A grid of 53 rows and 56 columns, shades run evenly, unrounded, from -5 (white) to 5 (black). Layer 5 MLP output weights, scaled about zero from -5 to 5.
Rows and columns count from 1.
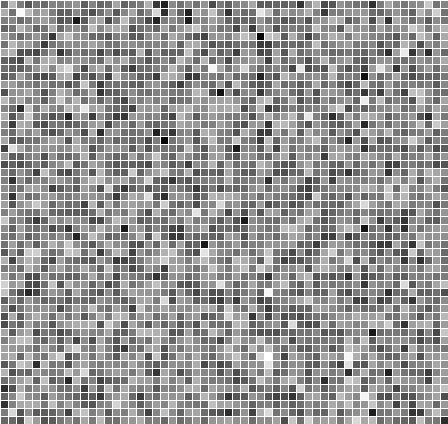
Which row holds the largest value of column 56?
53
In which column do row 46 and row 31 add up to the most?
26
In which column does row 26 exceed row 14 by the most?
11
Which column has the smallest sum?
4
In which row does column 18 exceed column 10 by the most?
44
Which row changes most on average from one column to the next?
9
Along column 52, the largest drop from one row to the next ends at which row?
32
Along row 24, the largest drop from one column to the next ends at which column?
14
